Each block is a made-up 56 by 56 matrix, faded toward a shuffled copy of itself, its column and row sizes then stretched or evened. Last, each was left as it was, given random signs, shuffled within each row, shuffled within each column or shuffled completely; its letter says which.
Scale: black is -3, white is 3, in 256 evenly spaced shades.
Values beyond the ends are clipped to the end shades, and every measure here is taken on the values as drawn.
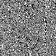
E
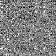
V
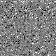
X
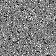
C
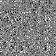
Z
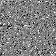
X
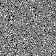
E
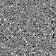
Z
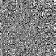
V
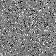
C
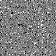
V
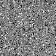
E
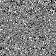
X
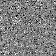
X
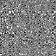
V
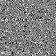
Z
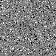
X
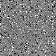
Z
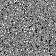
C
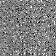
V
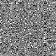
V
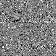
X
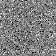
X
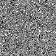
E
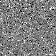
X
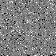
X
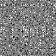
V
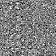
V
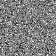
X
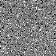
E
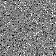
E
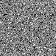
X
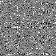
Z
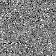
X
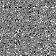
Z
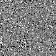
Z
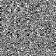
V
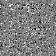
Z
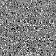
V
